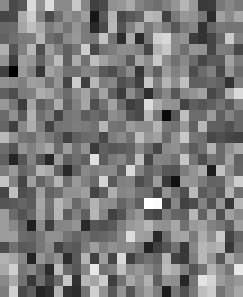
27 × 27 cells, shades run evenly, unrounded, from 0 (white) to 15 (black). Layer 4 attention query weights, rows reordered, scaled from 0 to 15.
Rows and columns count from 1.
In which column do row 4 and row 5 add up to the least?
19
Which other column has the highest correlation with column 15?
25
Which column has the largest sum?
8
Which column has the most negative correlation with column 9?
23
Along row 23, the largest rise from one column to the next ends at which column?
26
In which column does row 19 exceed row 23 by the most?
24
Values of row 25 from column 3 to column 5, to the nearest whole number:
8 7 9
